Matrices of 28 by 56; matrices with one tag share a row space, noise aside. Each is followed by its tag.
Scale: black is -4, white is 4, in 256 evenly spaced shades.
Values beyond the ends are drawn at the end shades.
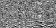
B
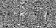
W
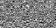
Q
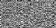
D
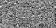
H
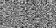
W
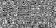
H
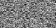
Q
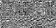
D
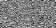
H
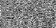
D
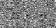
Q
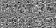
B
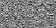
B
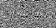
W
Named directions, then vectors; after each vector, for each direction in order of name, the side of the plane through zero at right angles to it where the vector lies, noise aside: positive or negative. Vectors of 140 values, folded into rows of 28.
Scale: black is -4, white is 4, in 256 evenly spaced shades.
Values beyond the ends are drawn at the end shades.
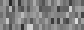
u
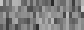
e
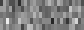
negative, positive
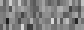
positive, negative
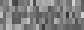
negative, negative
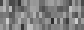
negative, positive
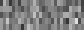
negative, positive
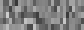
negative, negative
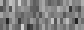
positive, negative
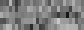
negative, negative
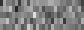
negative, positive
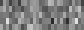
negative, positive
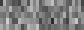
negative, positive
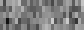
positive, negative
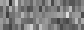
positive, positive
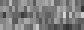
negative, negative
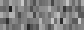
positive, negative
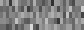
positive, positive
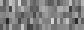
positive, negative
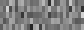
negative, negative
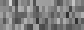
negative, negative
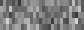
negative, positive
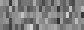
positive, positive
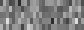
negative, positive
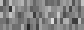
positive, negative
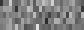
negative, negative
